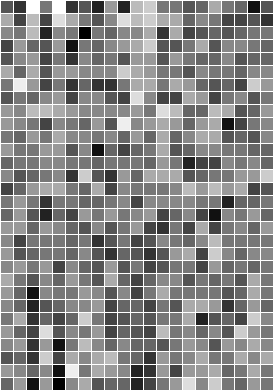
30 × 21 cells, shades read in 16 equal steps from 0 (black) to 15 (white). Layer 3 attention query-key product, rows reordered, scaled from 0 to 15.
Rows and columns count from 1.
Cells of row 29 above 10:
1
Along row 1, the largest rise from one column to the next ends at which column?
3
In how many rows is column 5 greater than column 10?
10
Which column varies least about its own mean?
21
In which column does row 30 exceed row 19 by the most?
15
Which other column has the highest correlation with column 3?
5
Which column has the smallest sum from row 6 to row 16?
9
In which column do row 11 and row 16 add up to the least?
18
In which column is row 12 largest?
13
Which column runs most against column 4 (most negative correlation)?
12
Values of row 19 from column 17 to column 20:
11 7 7 7
